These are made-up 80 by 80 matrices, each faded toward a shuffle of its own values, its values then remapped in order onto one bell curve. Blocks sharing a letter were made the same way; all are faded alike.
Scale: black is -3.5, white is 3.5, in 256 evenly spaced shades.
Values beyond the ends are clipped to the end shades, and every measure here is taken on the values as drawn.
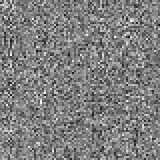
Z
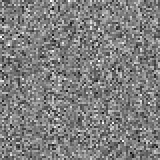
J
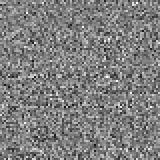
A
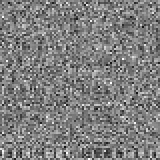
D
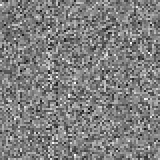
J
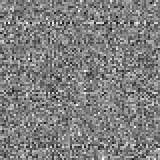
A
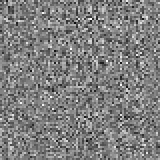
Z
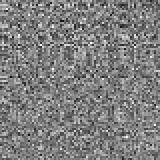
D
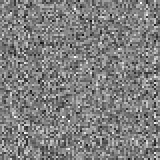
Z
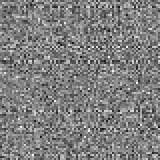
D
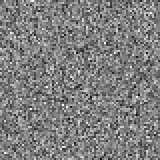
J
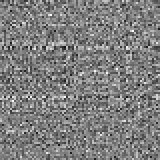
D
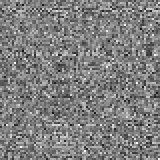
A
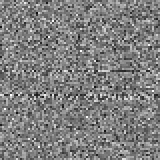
A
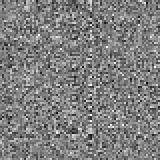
Z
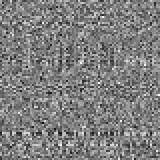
D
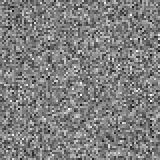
J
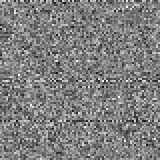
A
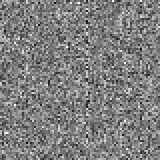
J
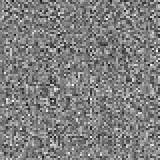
Z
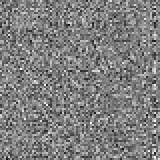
Z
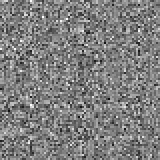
Z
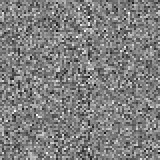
J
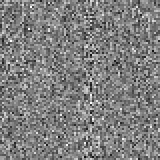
J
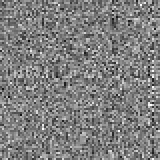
Z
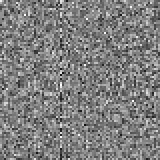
Z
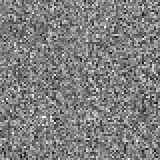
J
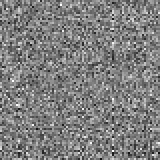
Z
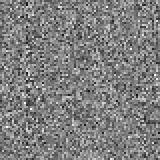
J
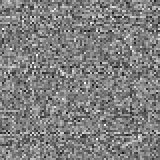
A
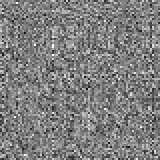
Z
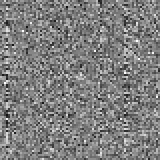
Z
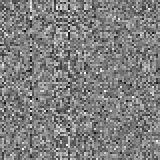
Z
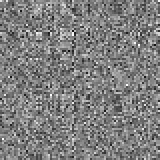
Z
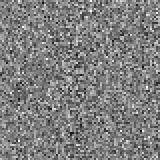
J
